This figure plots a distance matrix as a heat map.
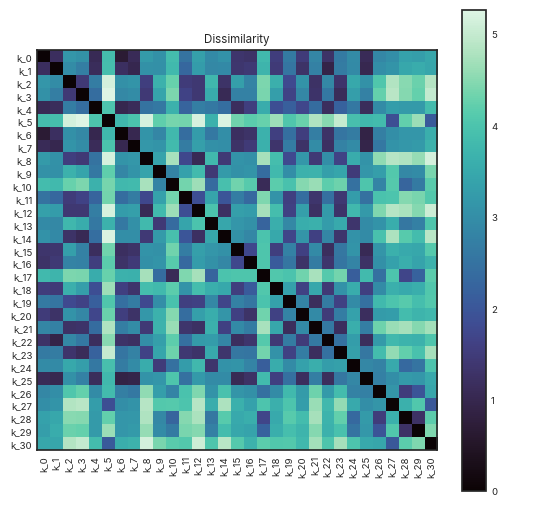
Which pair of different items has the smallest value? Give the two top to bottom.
k_0, k_6
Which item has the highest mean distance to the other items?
k_5
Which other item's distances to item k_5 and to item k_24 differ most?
k_9
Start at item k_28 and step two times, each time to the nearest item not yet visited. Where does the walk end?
k_26
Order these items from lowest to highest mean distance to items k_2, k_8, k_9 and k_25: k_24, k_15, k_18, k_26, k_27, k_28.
k_15, k_24, k_18, k_26, k_28, k_27
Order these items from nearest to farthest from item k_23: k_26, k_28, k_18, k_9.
k_18, k_9, k_26, k_28
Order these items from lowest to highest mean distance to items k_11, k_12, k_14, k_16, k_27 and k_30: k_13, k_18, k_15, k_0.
k_0, k_15, k_18, k_13
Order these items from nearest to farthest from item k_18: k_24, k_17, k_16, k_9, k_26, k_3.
k_16, k_26, k_3, k_24, k_9, k_17
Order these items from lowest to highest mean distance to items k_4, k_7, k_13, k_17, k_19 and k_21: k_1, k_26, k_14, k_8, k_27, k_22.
k_1, k_22, k_14, k_8, k_26, k_27
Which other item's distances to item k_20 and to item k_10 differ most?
k_17
